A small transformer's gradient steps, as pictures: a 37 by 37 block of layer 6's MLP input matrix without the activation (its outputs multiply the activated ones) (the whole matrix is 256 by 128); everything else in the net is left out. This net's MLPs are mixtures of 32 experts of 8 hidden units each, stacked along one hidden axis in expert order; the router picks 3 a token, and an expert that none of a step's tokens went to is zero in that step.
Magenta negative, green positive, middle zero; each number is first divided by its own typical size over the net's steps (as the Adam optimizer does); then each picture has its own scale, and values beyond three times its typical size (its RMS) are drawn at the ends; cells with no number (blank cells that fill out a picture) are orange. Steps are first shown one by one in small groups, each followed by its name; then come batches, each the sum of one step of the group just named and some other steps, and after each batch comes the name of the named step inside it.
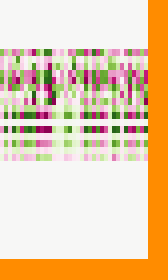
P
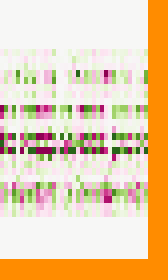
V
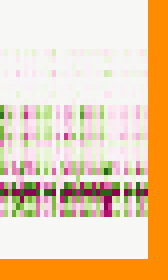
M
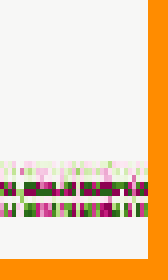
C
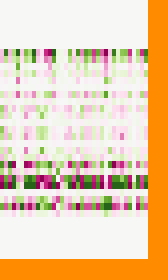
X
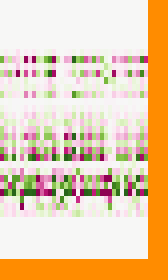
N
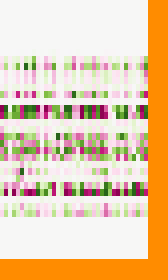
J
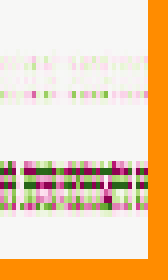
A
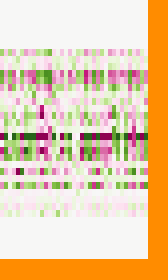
P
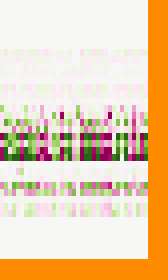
C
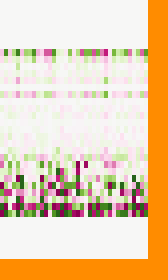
X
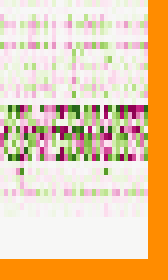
J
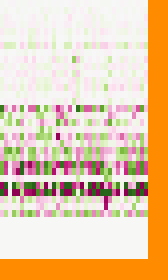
M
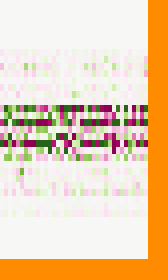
J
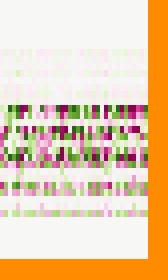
C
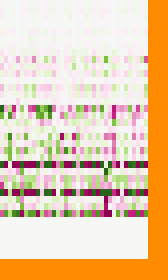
M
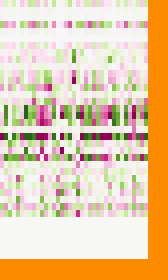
P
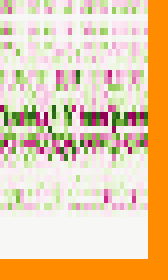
V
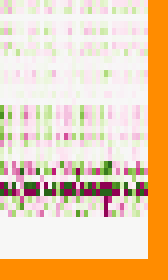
M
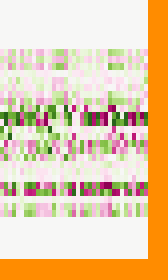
C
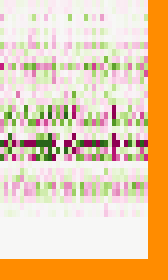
J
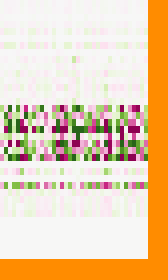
C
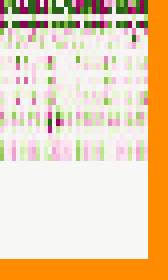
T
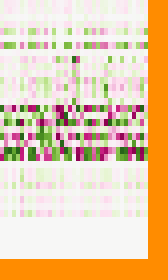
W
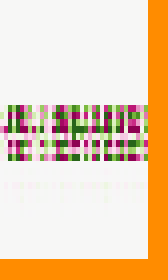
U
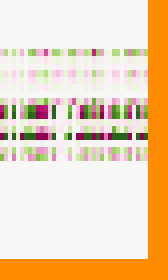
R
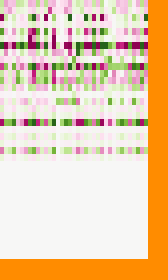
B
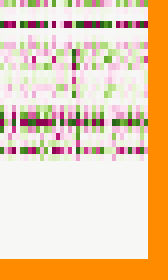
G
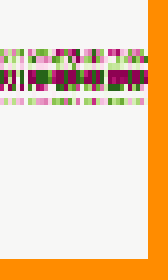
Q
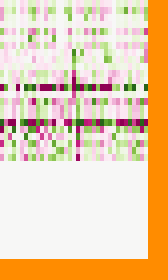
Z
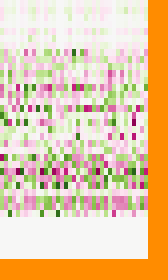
Z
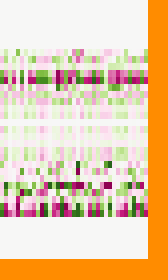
Q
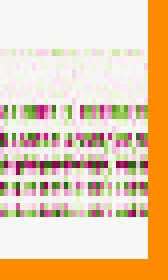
R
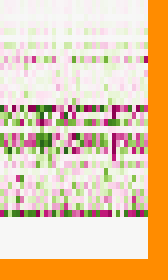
W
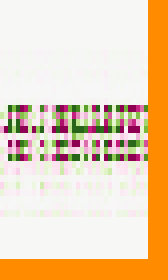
U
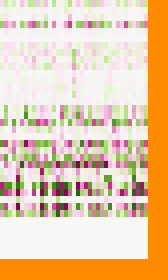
G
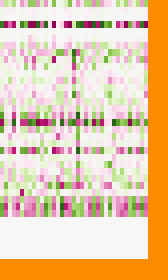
G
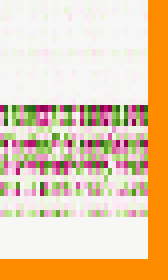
R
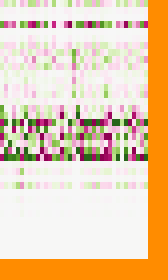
G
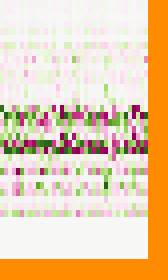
W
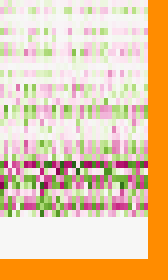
Z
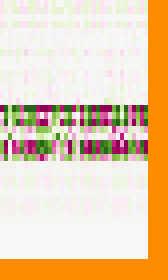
T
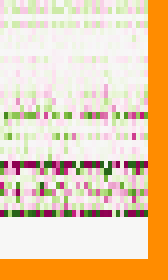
T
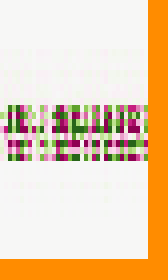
U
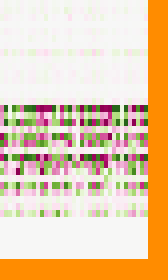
R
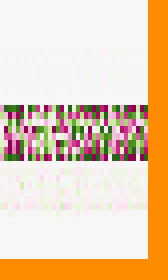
U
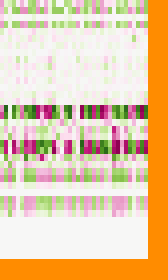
T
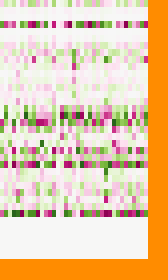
G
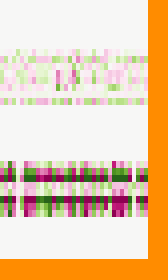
Q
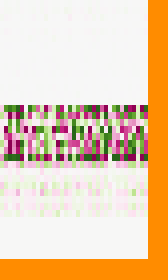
U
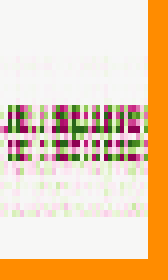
U
